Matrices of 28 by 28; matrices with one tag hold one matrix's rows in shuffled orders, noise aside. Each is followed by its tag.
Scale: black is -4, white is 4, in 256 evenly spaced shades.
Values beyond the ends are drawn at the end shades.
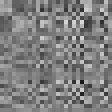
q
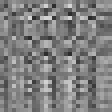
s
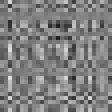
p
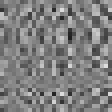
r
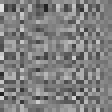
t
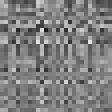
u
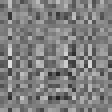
p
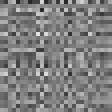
u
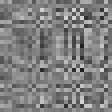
q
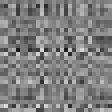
u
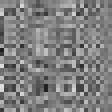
t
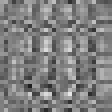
s
